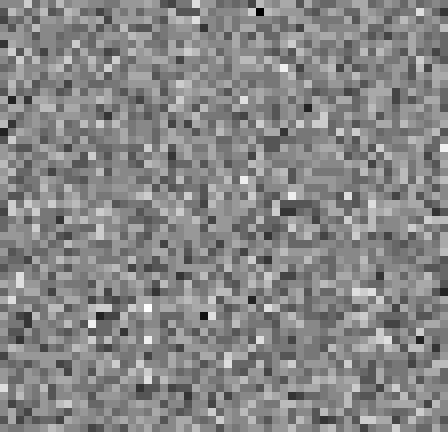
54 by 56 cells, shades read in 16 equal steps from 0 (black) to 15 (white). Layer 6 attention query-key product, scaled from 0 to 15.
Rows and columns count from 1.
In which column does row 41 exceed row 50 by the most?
12
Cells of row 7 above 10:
8
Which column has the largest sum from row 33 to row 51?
44
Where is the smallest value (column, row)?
33, 2
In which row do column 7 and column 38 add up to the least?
50
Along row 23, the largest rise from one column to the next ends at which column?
31
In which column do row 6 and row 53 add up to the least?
1
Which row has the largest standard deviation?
40
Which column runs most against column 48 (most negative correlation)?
3
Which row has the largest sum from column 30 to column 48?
51
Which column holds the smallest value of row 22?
7
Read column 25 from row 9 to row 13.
7 10 8 9 8
